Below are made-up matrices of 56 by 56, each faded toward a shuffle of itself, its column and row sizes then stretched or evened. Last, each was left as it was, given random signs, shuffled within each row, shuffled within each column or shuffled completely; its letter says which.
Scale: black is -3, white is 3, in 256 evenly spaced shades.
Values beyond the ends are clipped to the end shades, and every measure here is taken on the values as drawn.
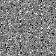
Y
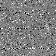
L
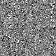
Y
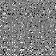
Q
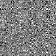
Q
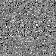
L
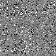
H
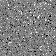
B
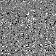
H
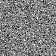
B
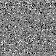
L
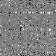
Q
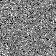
B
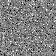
B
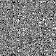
H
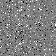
Y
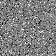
B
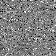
L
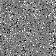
Y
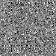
H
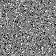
B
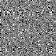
Q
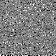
L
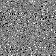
L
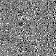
Q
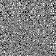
H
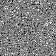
B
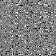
Q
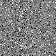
Y
